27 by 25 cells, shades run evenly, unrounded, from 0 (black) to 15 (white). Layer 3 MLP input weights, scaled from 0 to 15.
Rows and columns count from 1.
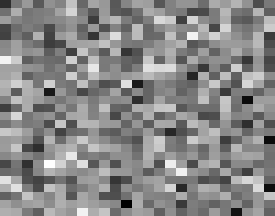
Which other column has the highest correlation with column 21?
25
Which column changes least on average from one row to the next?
14
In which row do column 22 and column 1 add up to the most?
23
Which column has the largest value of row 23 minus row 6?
1
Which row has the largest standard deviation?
21
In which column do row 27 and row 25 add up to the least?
22
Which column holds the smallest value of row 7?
12
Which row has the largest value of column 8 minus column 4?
27
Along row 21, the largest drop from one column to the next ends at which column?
9
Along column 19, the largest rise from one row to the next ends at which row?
10
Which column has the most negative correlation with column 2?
13
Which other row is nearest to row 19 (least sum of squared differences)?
20
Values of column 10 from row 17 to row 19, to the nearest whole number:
6 8 10
